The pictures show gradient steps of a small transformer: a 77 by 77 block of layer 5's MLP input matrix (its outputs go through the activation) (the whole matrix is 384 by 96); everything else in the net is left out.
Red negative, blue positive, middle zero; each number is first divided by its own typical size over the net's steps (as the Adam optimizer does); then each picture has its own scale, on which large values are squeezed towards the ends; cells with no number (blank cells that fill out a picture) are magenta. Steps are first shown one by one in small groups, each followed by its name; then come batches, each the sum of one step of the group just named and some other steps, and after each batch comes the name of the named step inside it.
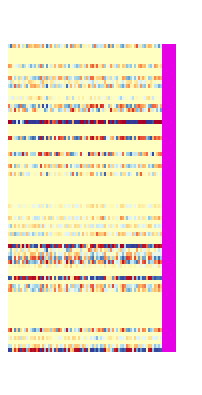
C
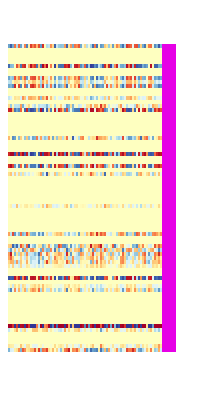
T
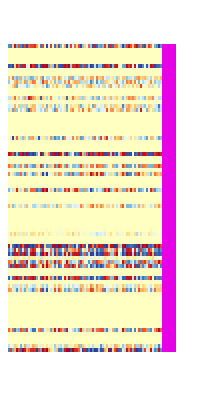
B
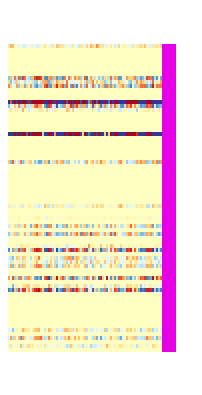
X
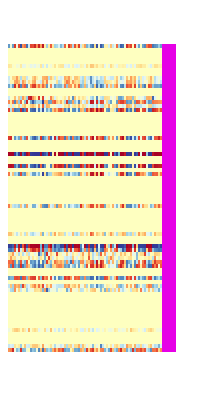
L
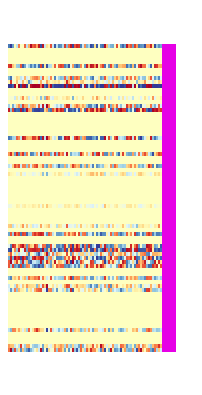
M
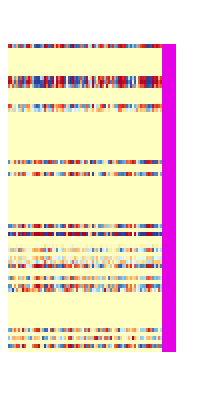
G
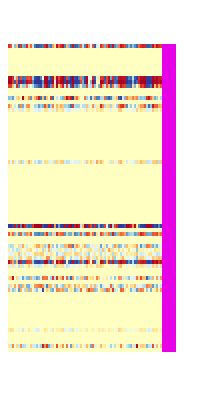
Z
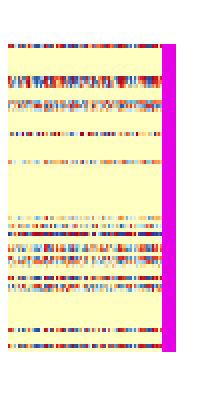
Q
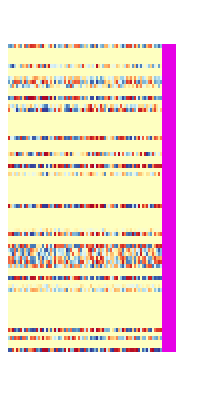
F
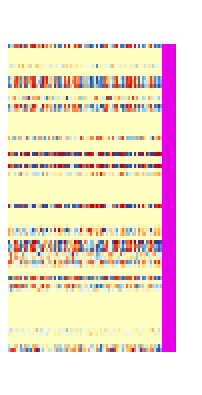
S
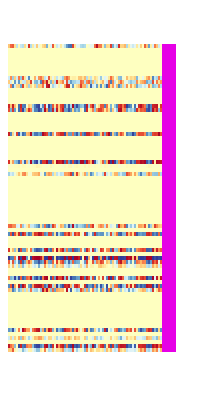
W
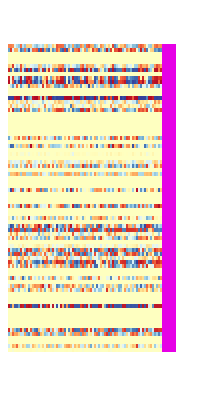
Z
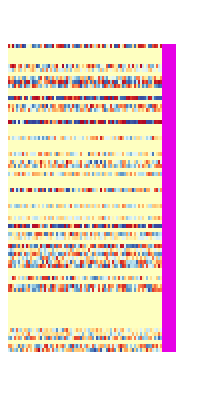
C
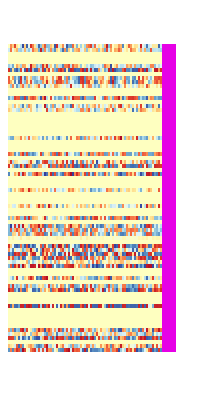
B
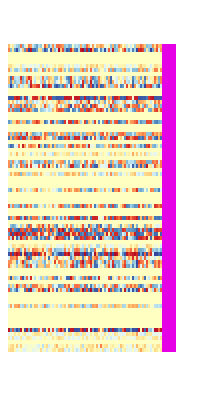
M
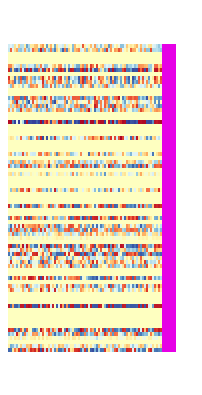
C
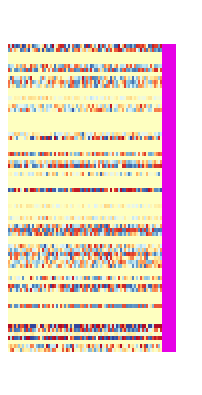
T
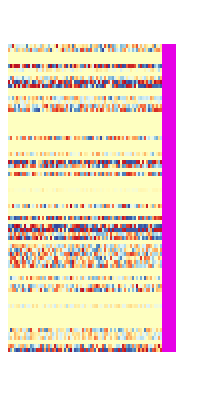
M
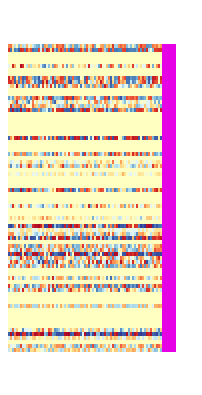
Z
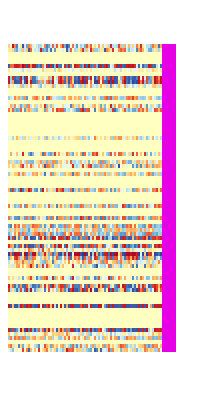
B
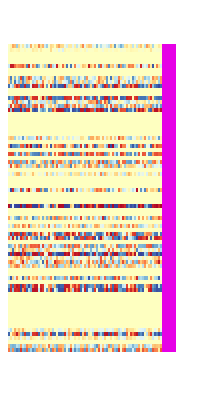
L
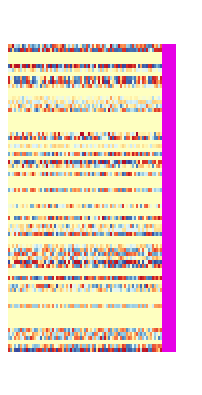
Q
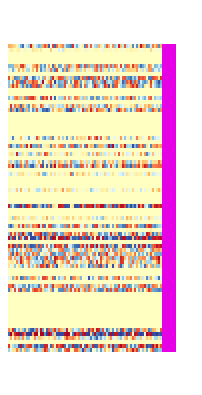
F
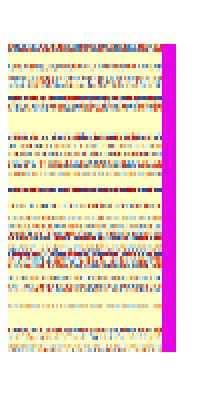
F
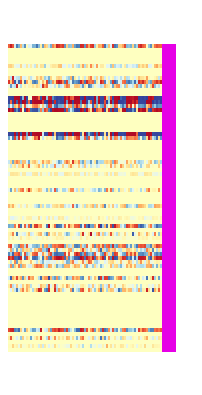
X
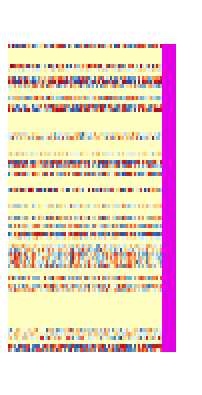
M
